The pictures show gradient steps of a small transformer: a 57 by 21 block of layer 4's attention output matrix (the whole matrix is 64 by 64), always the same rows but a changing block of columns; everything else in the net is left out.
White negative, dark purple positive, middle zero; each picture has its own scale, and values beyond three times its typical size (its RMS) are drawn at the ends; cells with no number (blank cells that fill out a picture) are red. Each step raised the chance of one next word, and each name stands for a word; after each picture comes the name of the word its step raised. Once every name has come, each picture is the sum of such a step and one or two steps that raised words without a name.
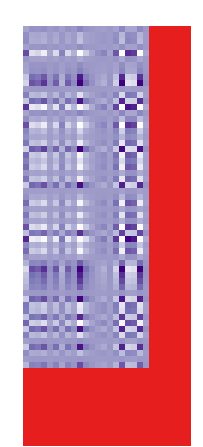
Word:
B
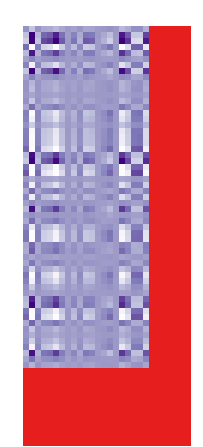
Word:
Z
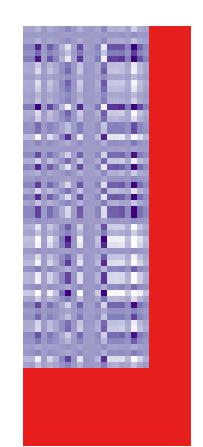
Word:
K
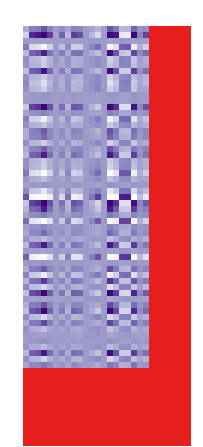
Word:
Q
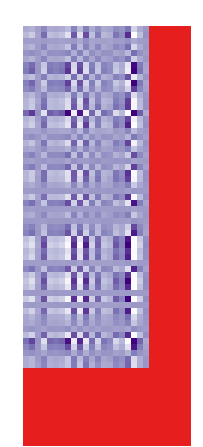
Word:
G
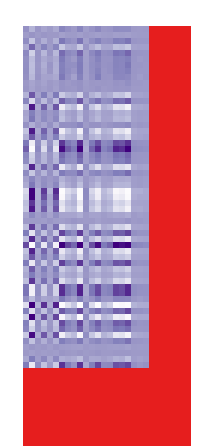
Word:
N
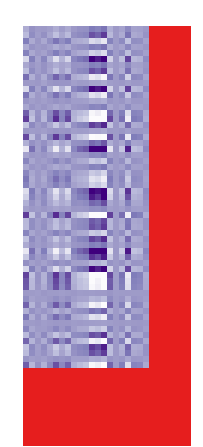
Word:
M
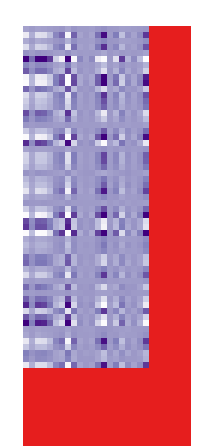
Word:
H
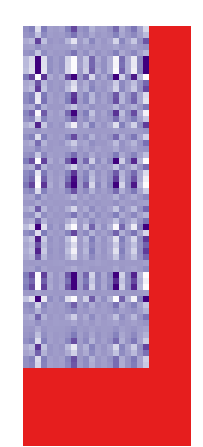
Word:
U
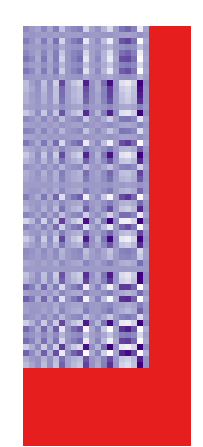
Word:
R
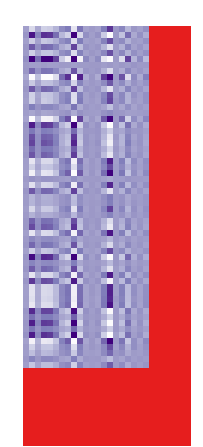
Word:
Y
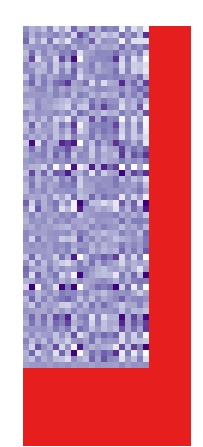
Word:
R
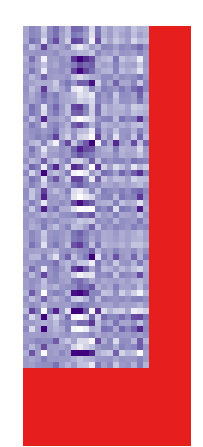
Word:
Q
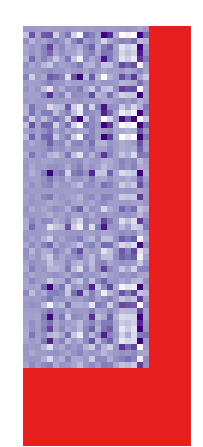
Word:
Y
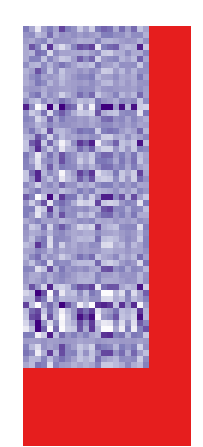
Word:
K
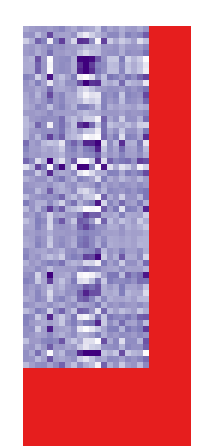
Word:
U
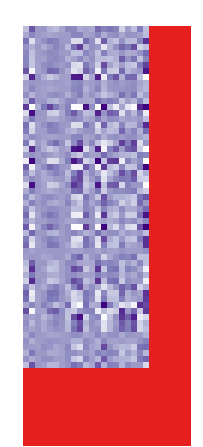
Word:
U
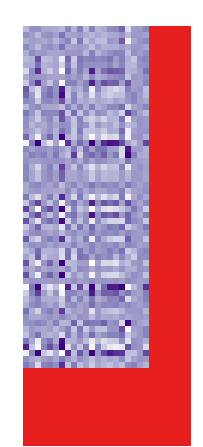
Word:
R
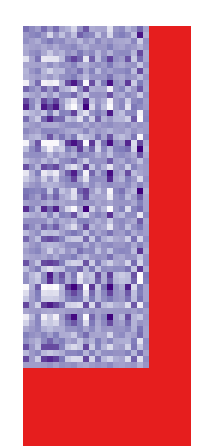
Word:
M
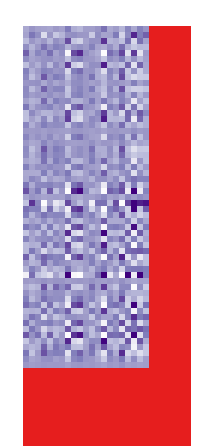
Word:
N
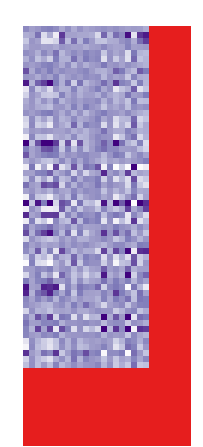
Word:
Z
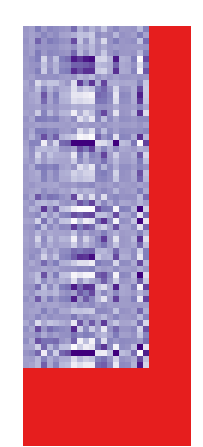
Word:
R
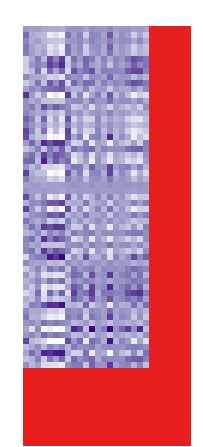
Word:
B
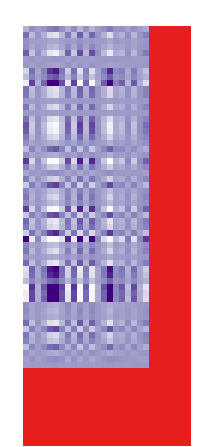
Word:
B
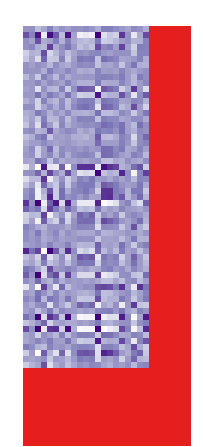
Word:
M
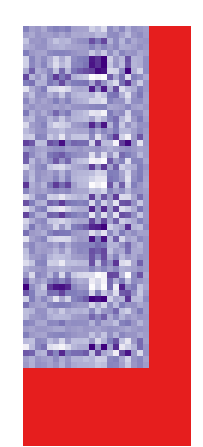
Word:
U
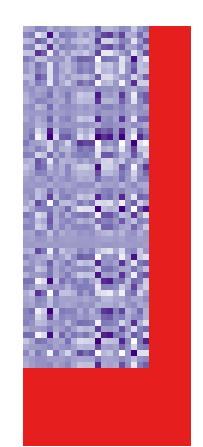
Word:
Y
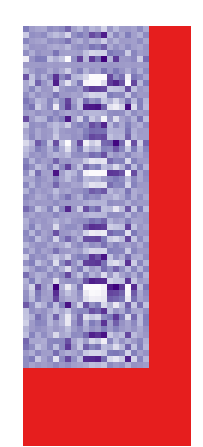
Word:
Y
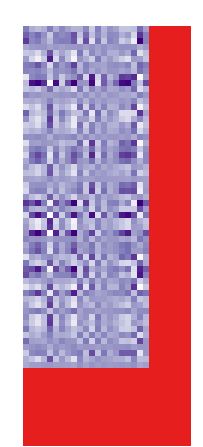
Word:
H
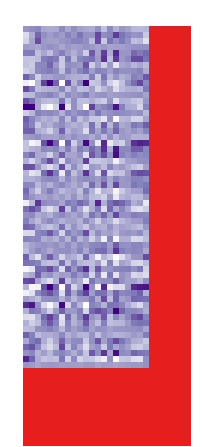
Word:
Q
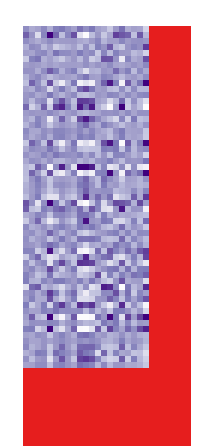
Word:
Q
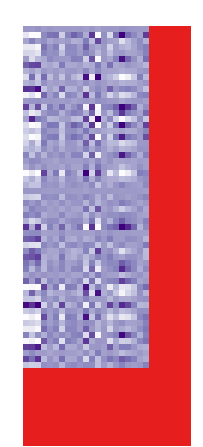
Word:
Y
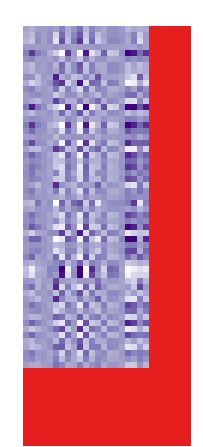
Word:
B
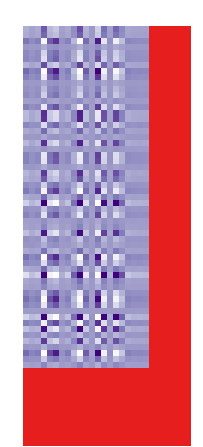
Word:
Z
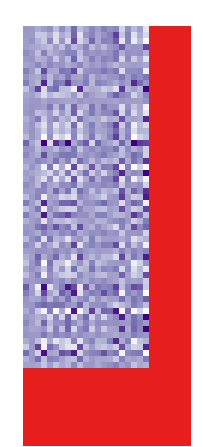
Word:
Q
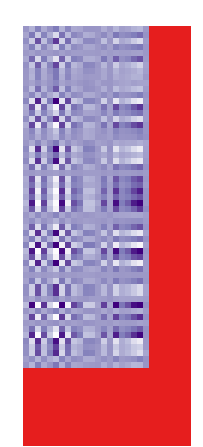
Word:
N
